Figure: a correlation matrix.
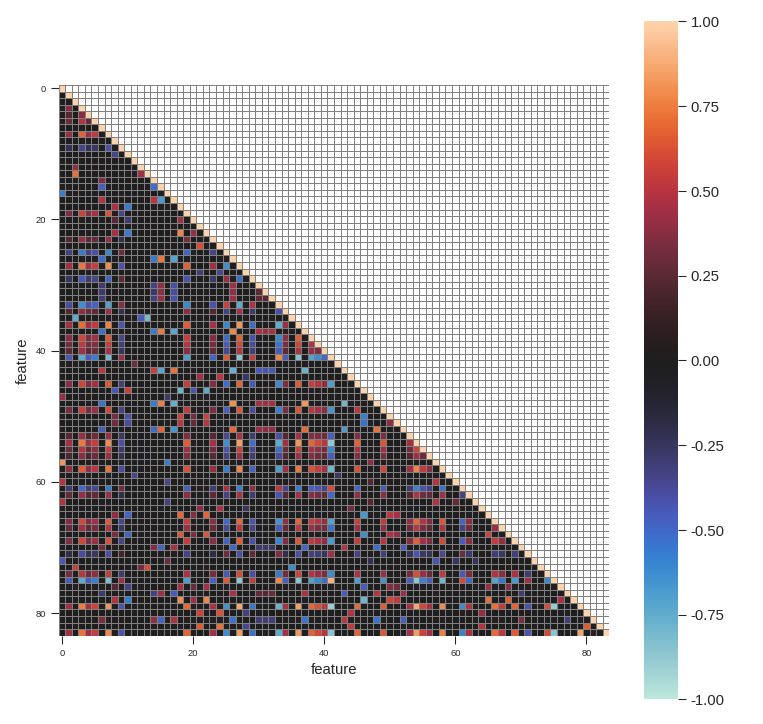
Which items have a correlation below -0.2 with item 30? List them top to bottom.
6, 14, 17, 43, 70, 81
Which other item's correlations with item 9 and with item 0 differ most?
57
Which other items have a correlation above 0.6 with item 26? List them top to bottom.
15, 37, 48, 52
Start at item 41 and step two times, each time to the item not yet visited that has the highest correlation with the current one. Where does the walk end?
33
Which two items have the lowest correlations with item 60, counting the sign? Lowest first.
16, 72
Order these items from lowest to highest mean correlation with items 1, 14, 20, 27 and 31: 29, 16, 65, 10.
29, 10, 16, 65
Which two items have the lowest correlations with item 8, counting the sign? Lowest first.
46, 10
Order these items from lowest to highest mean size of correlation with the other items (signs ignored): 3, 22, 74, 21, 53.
21, 22, 53, 74, 3
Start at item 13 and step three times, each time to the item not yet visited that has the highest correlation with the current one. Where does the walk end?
12
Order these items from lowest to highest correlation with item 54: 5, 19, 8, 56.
8, 56, 5, 19
